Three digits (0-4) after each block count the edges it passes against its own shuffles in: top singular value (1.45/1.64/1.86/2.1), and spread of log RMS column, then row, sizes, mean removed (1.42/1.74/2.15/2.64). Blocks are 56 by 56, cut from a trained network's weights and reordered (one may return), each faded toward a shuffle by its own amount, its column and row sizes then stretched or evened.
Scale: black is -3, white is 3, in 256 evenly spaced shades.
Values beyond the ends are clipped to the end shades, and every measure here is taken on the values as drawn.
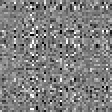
4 4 3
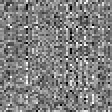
4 4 1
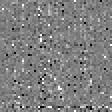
0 3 0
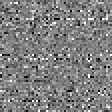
0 1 4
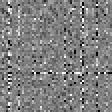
2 4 0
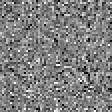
1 2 1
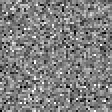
0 0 1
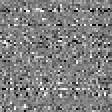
1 2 4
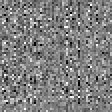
2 4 2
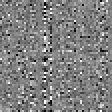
3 4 1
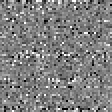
0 0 4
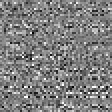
3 1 4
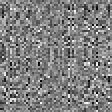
4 4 2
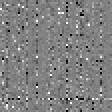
1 4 0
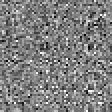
2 3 1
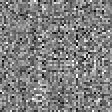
2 2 0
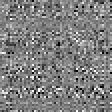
3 3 4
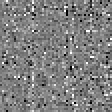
0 3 2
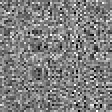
2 2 0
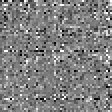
1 3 3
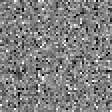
0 3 0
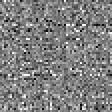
1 1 3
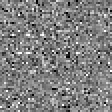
0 2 2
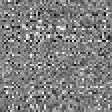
2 2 4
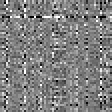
4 4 1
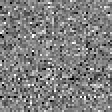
0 0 2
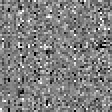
0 3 1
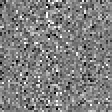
0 3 0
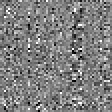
2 4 1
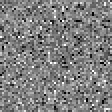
0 1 1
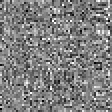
2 3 0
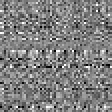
4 1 4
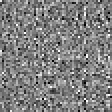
2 3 0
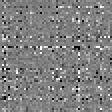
1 3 4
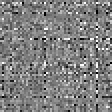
3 3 4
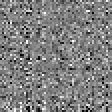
2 4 3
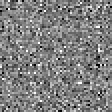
1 2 2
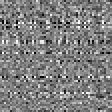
4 1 4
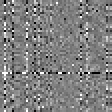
4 4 1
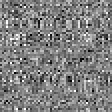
4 1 4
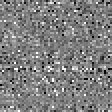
0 1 4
